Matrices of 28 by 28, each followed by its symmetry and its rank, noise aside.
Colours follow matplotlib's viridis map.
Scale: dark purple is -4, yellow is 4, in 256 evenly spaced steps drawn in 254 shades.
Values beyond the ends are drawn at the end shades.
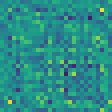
symmetric, rank five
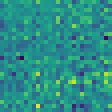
antisymmetric, rank four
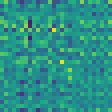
no symmetry, rank four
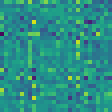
no symmetry, rank four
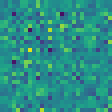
symmetric, rank five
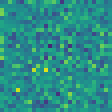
no symmetry, rank five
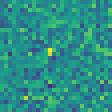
no symmetry, rank five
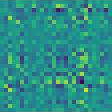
no symmetry, rank three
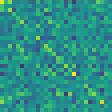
symmetric, rank four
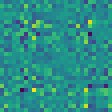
antisymmetric, rank four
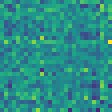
no symmetry, rank five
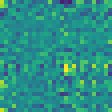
no symmetry, rank three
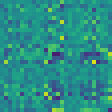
no symmetry, rank three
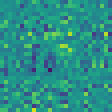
antisymmetric, rank four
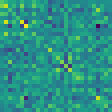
symmetric, rank four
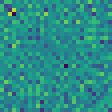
symmetric, rank five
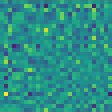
no symmetry, rank four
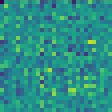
no symmetry, rank five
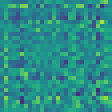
no symmetry, rank four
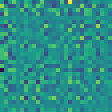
antisymmetric, rank four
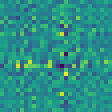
no symmetry, rank four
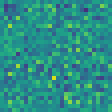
no symmetry, rank five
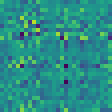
no symmetry, rank four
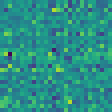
antisymmetric, rank four
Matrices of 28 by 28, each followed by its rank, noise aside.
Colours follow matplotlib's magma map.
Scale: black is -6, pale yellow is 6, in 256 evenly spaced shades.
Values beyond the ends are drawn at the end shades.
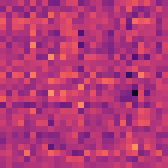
four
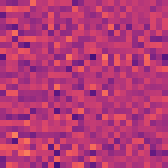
four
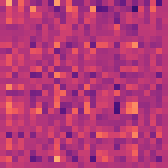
three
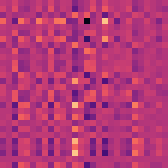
two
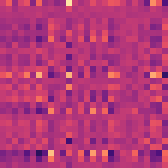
two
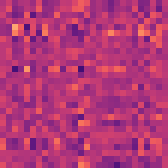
three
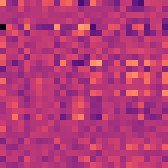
three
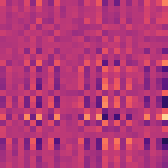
one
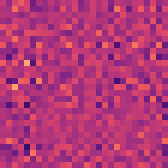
four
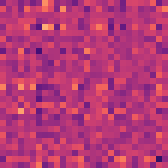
four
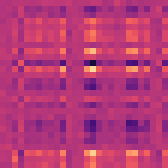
one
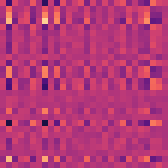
one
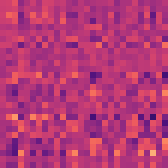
two
